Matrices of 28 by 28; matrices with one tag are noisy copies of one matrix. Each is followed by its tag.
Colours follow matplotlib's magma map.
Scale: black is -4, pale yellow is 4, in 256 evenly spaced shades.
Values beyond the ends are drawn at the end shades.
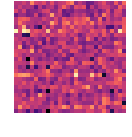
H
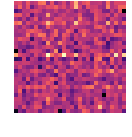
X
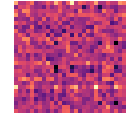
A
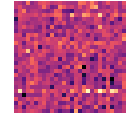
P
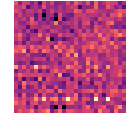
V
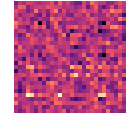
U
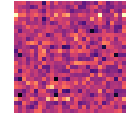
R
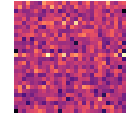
X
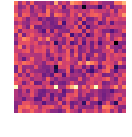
A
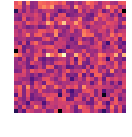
X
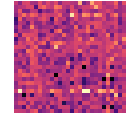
P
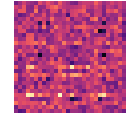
U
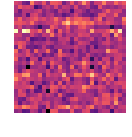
H
